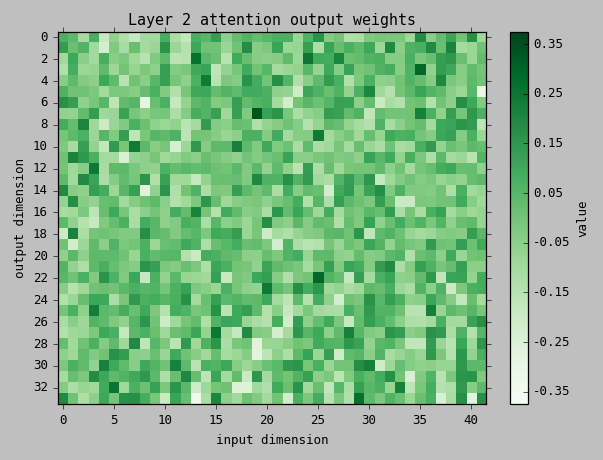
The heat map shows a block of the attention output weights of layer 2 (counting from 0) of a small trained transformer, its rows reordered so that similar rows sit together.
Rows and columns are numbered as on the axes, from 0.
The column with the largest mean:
15
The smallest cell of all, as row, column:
33, 13
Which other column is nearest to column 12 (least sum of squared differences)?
9
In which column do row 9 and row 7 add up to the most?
19
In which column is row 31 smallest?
34
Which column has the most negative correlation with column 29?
37
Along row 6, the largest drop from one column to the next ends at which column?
8
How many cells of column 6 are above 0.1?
4
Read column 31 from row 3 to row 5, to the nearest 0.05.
0.05 -0.05 -0.1
